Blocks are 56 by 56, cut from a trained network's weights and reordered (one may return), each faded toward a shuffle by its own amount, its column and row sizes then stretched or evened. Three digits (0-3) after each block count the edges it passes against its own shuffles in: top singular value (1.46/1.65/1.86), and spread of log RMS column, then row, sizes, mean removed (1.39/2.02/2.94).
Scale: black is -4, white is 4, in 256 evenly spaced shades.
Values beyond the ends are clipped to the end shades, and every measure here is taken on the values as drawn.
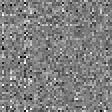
2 2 1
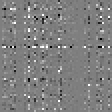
2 3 2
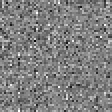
0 2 1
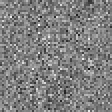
2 1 0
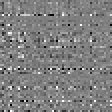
3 2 3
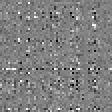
1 2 2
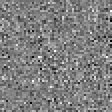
0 1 1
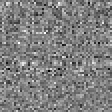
2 0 2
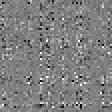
1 2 2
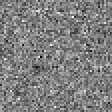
0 0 1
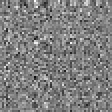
3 2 1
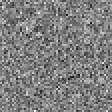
1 0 0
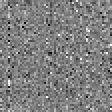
1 2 0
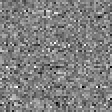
1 0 2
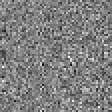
2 1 0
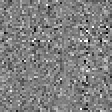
0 2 1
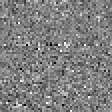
0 0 1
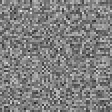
3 0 0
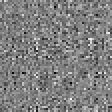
2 1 2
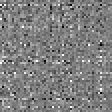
1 2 2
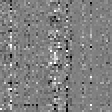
1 3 1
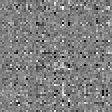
1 2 2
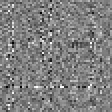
2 2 1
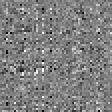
3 2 2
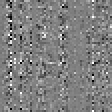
2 3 1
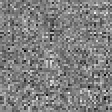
2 2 1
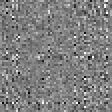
1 2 1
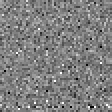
0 1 0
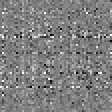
0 2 2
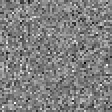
1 1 0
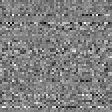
3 0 3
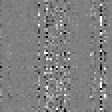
3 3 1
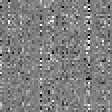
1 3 1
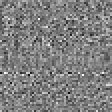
2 0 2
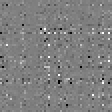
0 2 2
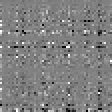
1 2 3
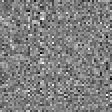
2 2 1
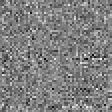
1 1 1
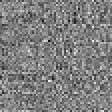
3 1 1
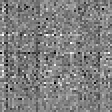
2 1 2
